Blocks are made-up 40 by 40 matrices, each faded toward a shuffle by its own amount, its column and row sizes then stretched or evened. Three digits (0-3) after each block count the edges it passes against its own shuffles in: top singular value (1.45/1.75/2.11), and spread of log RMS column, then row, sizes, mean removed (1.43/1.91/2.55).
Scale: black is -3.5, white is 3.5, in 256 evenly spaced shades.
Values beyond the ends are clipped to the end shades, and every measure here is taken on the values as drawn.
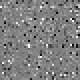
0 1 1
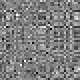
3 0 1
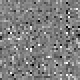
0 2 1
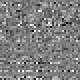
1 0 3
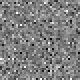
0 0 1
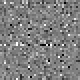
1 1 1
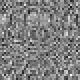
2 1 0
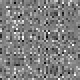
3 2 0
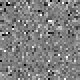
1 0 1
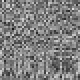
2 0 0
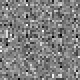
2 2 0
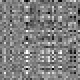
3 3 2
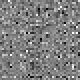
2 1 1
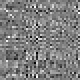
3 2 1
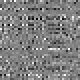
3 0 3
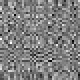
3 1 0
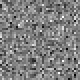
1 1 0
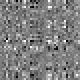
3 2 2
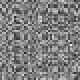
3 0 0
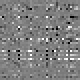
2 1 3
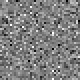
1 1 0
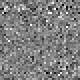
1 0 1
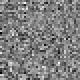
1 1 1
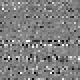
2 0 3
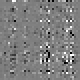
2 3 2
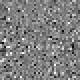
0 1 1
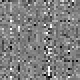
0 3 1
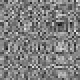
3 1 2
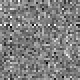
1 1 1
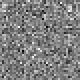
1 1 1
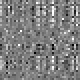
3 2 2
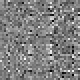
2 2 0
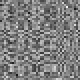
3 1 0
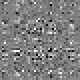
2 2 2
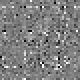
1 1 2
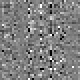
2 2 0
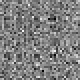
2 0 1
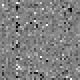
0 2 0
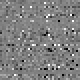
0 1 3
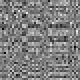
3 1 0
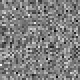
2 0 0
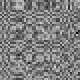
3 0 0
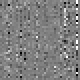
1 3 0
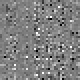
1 3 1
